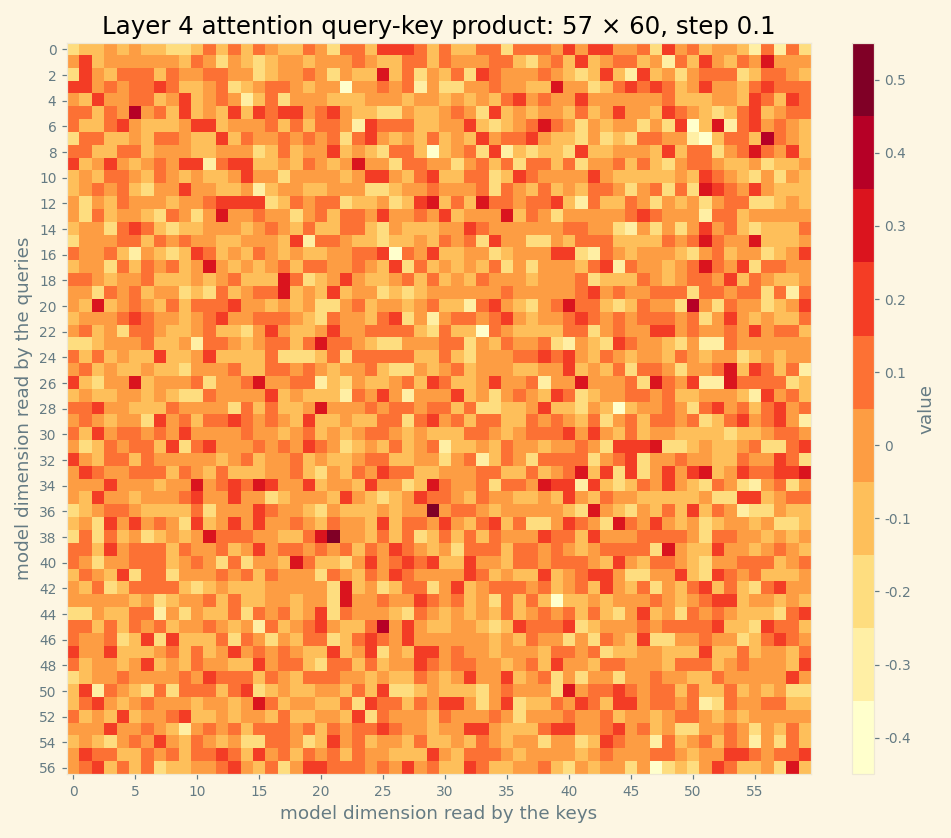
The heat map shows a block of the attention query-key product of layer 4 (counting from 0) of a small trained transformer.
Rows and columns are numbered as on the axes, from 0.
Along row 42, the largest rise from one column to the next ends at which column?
22
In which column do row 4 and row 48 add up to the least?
14
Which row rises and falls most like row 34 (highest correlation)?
36
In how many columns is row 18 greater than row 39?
15
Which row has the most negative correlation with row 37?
28
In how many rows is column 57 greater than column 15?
19
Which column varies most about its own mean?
51
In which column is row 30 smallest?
53
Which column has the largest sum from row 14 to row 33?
40
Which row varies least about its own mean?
52
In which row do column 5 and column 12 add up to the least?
16
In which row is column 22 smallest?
3
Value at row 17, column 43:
0.2
